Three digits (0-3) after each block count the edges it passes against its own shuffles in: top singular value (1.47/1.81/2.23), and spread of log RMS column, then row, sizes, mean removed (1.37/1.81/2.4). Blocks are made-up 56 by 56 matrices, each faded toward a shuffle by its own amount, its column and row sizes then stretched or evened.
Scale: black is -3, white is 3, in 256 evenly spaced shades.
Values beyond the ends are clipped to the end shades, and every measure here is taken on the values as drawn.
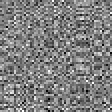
3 0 0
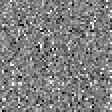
0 1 0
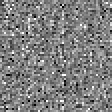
0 2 0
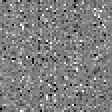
0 2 1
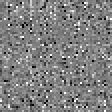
1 2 2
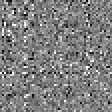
2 2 2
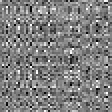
3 3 0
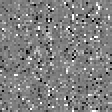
0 2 0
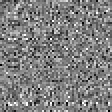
2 1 2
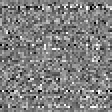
1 0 3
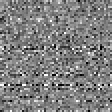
2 0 3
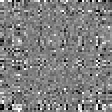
3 3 3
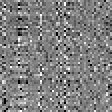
3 3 0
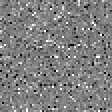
0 0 1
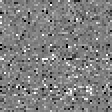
0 2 2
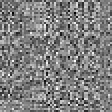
3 3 0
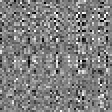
3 3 2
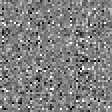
0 2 1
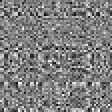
3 1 3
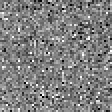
0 2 1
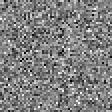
1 0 0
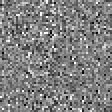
0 2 1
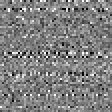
3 1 3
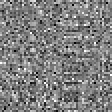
2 0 1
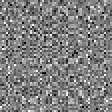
3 2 0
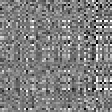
3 3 3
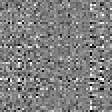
3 3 3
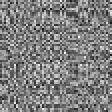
3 2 0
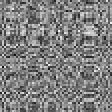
3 1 2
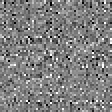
2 2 2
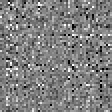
1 3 2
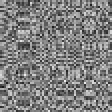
3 0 0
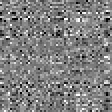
3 1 3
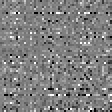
1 3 3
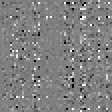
0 3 2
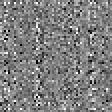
1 3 2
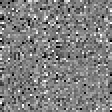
1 2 1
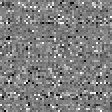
1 1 3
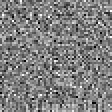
2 0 0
